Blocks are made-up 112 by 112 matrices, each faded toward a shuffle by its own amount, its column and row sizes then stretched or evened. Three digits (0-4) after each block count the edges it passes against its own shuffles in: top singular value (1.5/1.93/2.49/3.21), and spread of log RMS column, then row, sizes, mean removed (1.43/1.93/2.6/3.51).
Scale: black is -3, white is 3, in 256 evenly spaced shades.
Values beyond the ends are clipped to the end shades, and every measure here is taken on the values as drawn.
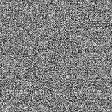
2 0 0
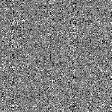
1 3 1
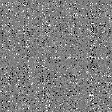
0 3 2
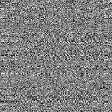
3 0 3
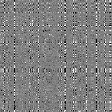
4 4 3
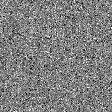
1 0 0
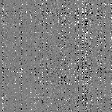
1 4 2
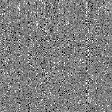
2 3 1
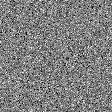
0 0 0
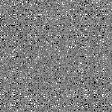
2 3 3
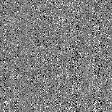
0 3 1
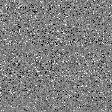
0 0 3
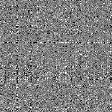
2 2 3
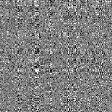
3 3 2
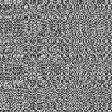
4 0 3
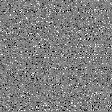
2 0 3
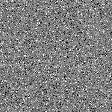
0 0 0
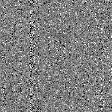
1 3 0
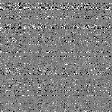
2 2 4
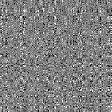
3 3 2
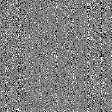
1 4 1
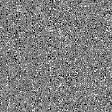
1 3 1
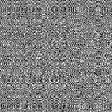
4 1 2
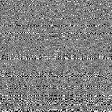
3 0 4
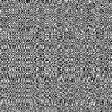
4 2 2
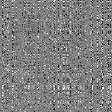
3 4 1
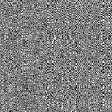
3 3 1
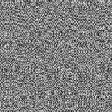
3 1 0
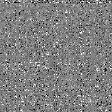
0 3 3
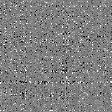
1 3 3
